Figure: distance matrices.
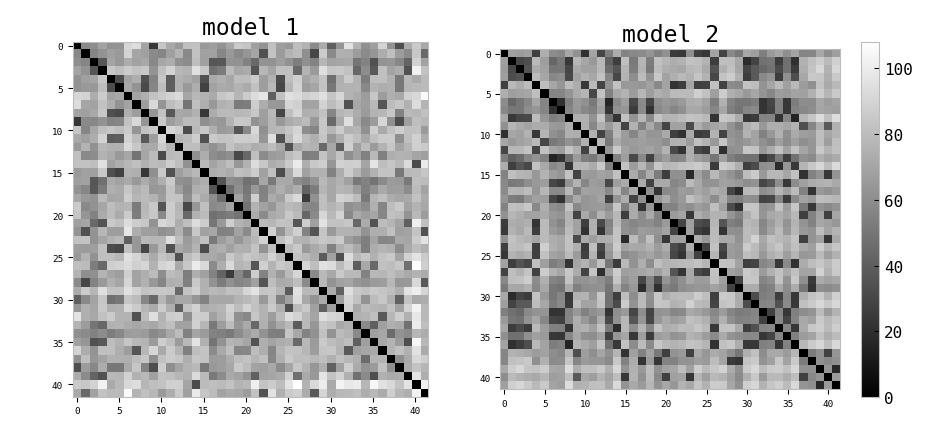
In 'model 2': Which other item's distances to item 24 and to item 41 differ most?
39
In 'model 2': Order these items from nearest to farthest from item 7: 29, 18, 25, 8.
18, 29, 8, 25
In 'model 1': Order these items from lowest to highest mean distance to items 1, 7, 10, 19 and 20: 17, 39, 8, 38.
17, 39, 8, 38
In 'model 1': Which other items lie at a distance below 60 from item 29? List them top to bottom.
12, 25, 31
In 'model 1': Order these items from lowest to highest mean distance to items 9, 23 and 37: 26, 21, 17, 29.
17, 21, 26, 29
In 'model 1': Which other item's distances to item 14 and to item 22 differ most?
41
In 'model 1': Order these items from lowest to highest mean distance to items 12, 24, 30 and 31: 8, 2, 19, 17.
8, 2, 17, 19
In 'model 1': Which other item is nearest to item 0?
9
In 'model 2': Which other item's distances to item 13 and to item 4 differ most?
6
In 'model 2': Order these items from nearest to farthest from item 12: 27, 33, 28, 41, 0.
27, 0, 28, 33, 41
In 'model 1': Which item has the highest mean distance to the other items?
40
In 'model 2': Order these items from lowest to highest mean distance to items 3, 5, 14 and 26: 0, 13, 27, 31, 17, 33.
31, 13, 33, 0, 17, 27
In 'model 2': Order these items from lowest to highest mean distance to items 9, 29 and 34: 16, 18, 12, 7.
7, 18, 16, 12
